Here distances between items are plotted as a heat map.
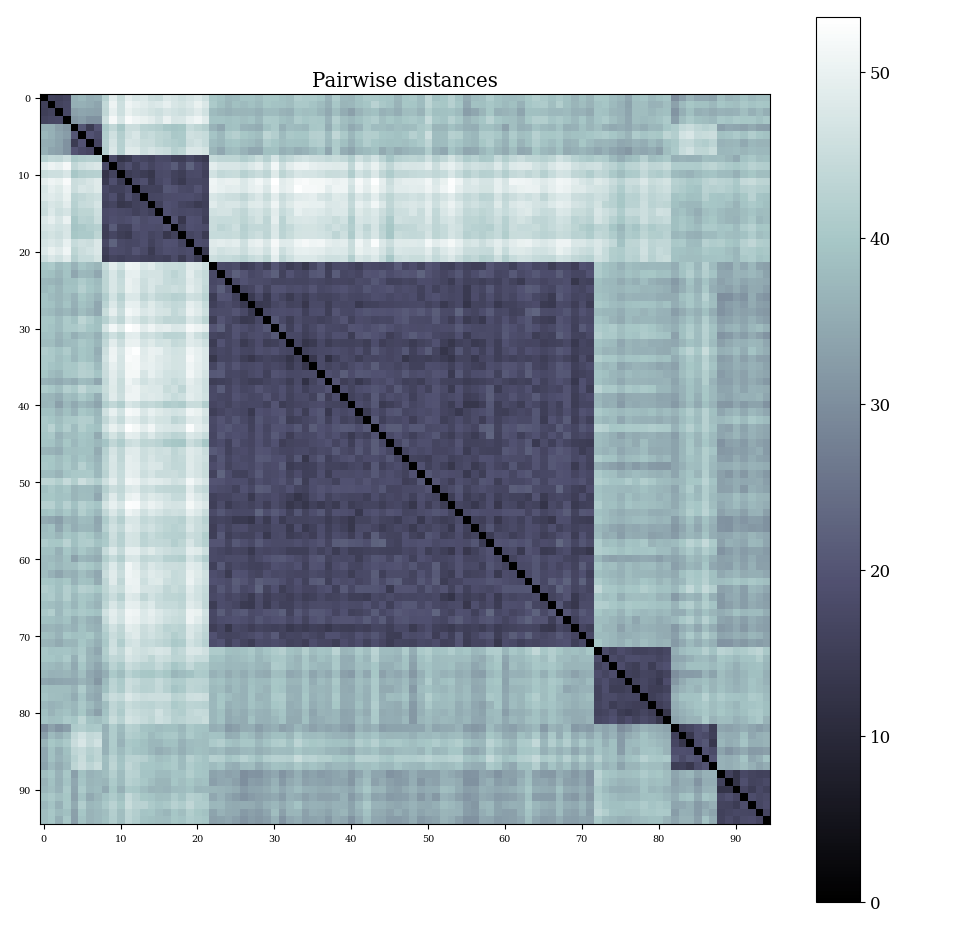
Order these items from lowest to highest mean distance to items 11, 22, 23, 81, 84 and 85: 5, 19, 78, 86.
86, 78, 19, 5
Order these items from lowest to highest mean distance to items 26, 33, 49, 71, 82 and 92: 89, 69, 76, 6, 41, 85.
69, 41, 89, 85, 76, 6
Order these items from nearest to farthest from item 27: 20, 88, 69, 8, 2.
69, 88, 2, 8, 20
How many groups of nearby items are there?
7
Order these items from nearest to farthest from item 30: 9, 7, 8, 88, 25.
25, 88, 7, 8, 9
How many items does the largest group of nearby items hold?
50
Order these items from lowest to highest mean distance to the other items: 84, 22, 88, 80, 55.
55, 22, 88, 80, 84
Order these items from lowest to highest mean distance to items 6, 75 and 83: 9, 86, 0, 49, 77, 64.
77, 86, 0, 49, 64, 9
